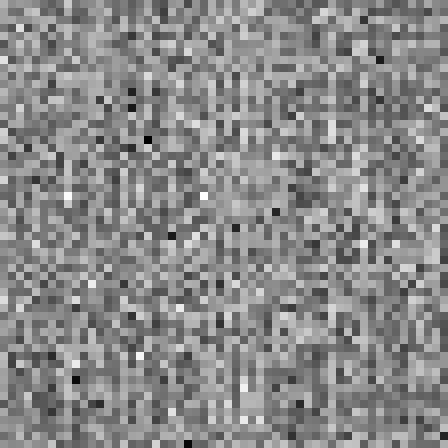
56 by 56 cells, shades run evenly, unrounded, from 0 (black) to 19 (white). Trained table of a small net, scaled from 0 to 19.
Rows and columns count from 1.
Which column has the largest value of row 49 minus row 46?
31
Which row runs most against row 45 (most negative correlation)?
9
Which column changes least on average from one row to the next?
15
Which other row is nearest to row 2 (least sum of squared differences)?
21
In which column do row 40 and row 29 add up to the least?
30
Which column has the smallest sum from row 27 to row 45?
56
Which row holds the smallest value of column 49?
33
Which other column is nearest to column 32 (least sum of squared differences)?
4
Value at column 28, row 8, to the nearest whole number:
14
